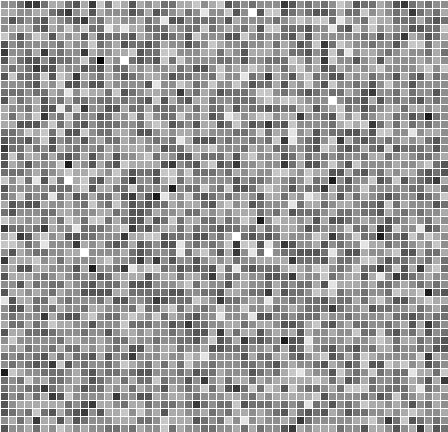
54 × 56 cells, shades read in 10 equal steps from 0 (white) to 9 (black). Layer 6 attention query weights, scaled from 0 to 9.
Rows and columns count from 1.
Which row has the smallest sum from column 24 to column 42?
13
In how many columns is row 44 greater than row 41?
23
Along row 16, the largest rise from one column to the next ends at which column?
47
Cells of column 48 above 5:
12
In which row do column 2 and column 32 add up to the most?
26
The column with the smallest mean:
35
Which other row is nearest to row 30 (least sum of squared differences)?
34
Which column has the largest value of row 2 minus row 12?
9
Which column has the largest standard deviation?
42
